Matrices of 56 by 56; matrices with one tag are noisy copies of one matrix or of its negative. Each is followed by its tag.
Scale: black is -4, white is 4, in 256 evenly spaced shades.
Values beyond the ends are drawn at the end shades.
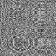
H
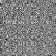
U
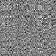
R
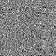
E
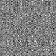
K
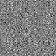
K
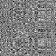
H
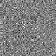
U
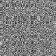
U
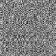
U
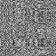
H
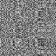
H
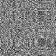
H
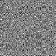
E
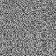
E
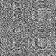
H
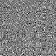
E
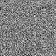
E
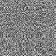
E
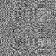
H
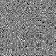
E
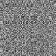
U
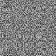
E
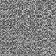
R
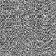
R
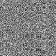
E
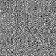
K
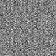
K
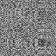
H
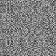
K
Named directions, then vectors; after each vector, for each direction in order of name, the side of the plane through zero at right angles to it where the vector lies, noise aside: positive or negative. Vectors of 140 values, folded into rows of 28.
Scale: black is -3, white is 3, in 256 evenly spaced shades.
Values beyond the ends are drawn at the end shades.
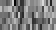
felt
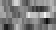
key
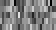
positive, negative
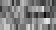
negative, negative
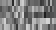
negative, negative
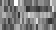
negative, positive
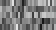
positive, positive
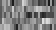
negative, negative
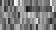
negative, positive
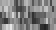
positive, negative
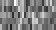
negative, positive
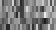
positive, positive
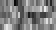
positive, negative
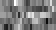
negative, positive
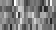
negative, positive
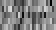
positive, negative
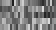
negative, negative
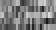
positive, positive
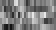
negative, positive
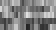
positive, positive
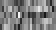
positive, negative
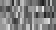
negative, negative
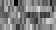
positive, negative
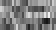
positive, positive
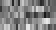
negative, negative
